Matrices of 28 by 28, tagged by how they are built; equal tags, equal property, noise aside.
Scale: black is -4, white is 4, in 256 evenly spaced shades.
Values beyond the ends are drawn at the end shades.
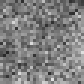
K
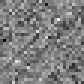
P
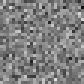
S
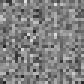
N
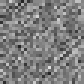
P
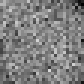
K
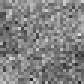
K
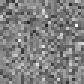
S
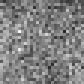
K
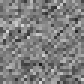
P
